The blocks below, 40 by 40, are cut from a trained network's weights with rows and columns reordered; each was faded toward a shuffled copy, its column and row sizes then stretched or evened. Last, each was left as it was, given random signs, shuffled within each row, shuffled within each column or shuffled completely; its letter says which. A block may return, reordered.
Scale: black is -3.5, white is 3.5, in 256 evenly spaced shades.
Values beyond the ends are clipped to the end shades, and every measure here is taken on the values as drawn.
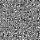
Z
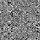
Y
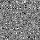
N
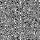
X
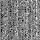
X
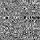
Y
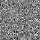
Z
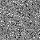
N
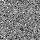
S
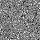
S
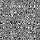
Y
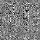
Z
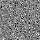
X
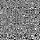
Y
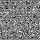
N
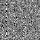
X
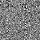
X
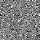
Y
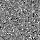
S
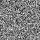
S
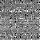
Y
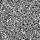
S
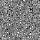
X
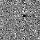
Z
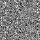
X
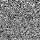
N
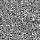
Z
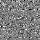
N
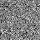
N
